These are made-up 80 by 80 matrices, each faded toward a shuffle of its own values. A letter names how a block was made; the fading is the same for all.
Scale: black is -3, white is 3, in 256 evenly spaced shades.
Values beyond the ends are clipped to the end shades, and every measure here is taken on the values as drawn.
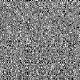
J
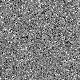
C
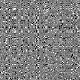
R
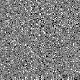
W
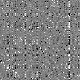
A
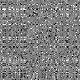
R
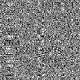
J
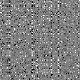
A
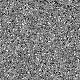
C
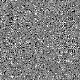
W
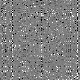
A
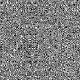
J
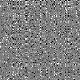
A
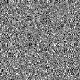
J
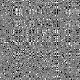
A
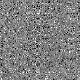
W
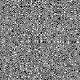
W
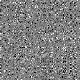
W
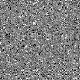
W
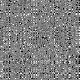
A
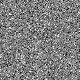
C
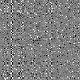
A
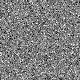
C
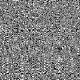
J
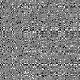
R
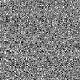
J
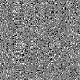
W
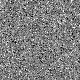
C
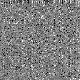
W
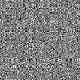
J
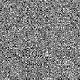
J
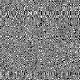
R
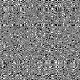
R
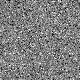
C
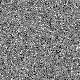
C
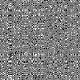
R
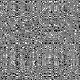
R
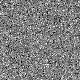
C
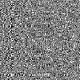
J
